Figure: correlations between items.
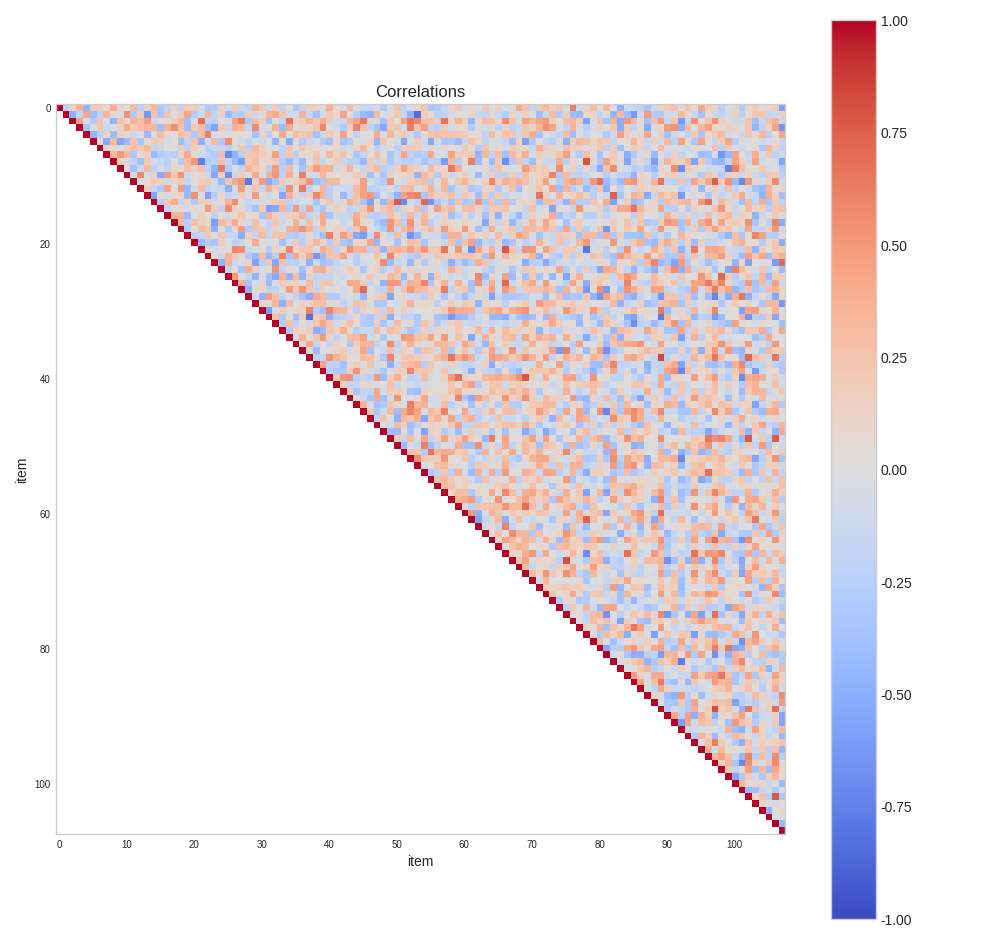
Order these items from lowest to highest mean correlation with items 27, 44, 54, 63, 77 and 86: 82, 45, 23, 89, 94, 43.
23, 43, 82, 94, 89, 45
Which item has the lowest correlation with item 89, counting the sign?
31
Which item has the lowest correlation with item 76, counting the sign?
83
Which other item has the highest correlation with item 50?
14
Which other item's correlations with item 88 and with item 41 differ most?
61
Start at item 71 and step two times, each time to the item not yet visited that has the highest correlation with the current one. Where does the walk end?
82
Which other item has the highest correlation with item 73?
10
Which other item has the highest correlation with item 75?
67
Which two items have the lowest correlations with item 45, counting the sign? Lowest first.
81, 19
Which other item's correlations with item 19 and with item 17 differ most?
52
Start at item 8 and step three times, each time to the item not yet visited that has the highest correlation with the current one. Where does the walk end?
103
